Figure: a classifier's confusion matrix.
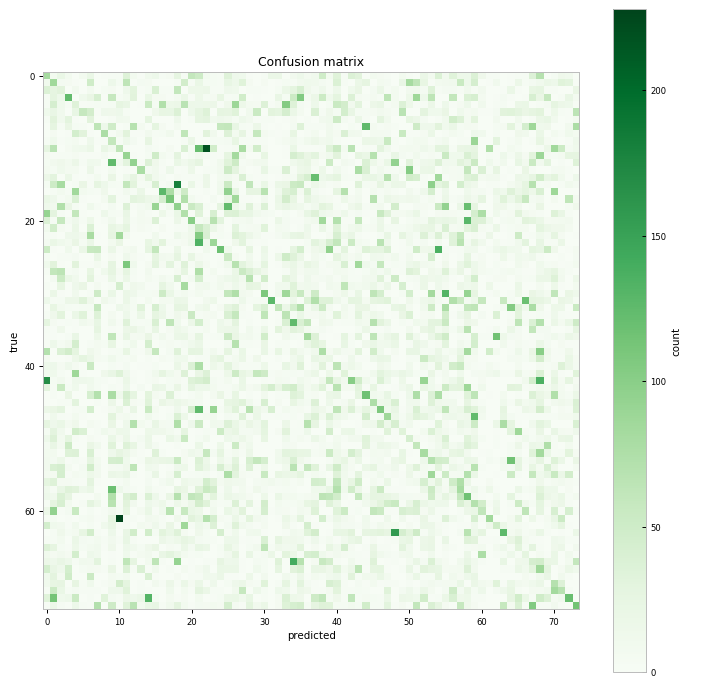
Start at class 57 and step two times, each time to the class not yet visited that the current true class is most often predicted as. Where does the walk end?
59
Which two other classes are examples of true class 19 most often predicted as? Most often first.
0, 60
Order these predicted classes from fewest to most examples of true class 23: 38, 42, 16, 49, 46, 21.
49, 38, 16, 42, 46, 21
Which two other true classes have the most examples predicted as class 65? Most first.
49, 34
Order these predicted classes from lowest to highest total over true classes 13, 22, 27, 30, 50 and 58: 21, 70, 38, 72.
72, 38, 70, 21
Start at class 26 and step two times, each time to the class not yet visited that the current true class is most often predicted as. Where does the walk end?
68
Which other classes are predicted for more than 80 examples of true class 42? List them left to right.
0, 52, 68
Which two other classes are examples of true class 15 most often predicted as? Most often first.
18, 53
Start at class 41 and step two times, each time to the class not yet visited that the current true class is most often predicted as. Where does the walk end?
33
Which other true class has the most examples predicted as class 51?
3
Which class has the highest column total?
58
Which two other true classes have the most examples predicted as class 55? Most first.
30, 18
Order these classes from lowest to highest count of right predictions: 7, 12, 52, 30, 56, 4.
4, 56, 7, 52, 12, 30
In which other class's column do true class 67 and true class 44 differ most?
34
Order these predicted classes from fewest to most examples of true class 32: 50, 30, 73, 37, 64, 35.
50, 37, 30, 73, 35, 64
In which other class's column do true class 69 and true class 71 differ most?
70
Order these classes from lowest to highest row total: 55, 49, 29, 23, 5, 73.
29, 49, 23, 55, 5, 73
